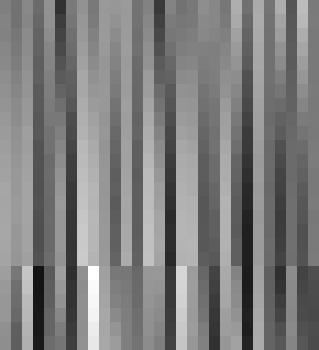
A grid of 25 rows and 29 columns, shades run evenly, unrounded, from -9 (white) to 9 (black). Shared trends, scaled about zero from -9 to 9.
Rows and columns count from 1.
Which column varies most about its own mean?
9
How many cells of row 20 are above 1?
12
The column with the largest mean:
23
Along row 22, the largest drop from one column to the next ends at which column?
17
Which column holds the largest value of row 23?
4
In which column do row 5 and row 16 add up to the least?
8
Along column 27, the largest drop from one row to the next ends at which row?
20
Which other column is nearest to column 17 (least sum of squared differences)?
3
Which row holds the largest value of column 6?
1
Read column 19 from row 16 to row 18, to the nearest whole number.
3 3 3
